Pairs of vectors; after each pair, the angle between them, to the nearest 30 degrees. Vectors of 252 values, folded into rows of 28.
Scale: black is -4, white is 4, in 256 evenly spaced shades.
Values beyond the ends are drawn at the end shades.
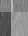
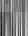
60 degrees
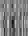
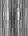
60 degrees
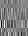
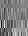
30 degrees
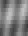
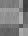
90 degrees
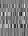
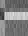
90 degrees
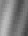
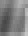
150 degrees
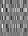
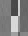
90 degrees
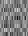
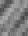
120 degrees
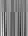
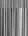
120 degrees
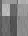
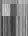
30 degrees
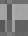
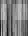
60 degrees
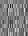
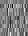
30 degrees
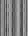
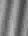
90 degrees
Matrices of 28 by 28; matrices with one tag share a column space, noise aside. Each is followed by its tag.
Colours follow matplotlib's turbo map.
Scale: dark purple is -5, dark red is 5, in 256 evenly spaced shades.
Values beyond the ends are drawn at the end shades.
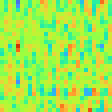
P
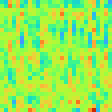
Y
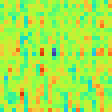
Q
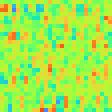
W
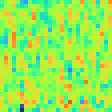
Y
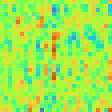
W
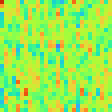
P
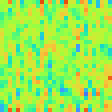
P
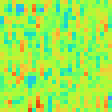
W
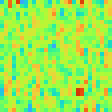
P
